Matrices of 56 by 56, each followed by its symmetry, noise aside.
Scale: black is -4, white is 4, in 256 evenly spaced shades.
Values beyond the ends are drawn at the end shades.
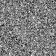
symmetric across the other diagonal.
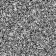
symmetric.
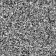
no symmetry.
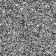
no symmetry.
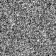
same after a half turn.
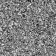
antisymmetric.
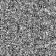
mirrored top to bottom.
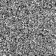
antisymmetric.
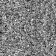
mirrored top to bottom.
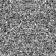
mirrored left to right.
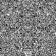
mirrored left to right.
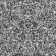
mirrored left to right.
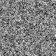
symmetric.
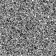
symmetric across the other diagonal.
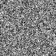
same after a half turn.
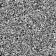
symmetric across the other diagonal.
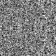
mirrored top to bottom.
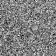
antisymmetric.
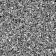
no symmetry.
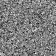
symmetric across the other diagonal.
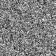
antisymmetric.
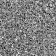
symmetric across the other diagonal.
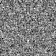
mirrored left to right.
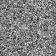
mirrored top to bottom.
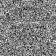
mirrored left to right.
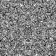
mirrored left to right.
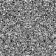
mirrored left to right.
